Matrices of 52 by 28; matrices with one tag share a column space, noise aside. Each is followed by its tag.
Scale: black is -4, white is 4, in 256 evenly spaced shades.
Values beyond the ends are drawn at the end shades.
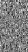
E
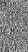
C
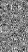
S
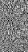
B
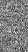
S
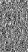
C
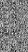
C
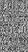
S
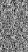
E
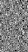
B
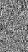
B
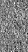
C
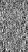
C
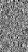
E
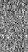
E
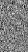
B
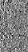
E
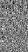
B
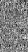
E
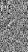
B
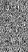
S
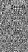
B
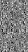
C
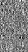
E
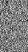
B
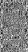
E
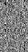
E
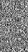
S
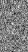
B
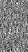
C
